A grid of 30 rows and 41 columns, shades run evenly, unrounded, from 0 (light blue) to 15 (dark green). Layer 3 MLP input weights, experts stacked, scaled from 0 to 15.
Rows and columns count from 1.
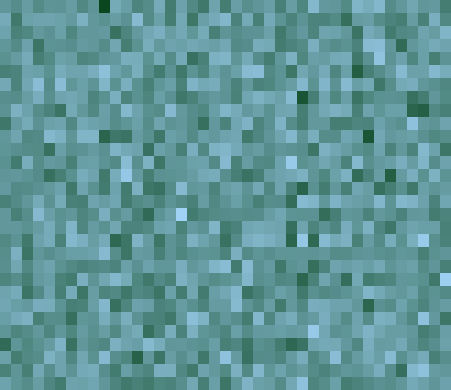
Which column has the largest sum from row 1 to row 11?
33
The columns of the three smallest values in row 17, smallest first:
17, 4, 10
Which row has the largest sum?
15
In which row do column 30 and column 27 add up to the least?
13
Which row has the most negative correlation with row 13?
18
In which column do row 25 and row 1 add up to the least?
35
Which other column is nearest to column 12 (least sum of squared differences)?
3
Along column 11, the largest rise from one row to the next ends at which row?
19
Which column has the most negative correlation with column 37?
25
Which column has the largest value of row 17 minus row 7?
30
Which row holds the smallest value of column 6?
7
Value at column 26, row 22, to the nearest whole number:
8
